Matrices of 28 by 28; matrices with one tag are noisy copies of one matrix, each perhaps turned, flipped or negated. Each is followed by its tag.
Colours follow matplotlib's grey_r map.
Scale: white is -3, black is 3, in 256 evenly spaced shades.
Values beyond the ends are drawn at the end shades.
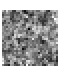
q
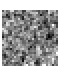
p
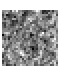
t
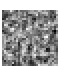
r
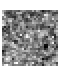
t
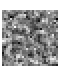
r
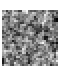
q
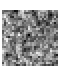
t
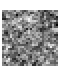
p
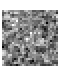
t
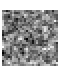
t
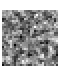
r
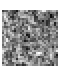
t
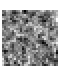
q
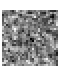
t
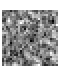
t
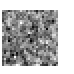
t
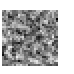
r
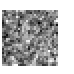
t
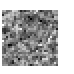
p
